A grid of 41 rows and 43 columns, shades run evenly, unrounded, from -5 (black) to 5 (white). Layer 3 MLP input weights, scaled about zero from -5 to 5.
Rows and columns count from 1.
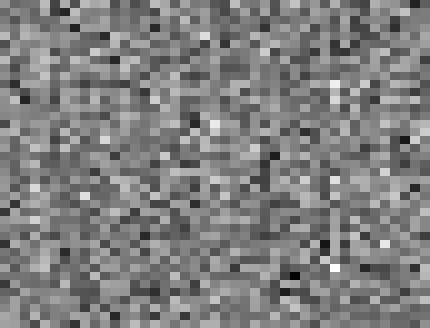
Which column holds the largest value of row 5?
21
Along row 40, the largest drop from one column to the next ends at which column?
12
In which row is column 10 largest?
7
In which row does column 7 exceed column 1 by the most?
36
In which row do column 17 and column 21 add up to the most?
5
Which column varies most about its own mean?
34
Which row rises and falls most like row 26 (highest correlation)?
9
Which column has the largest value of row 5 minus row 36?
1
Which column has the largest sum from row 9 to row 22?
39
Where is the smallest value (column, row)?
30, 35
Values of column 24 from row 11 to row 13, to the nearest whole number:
2 2 0
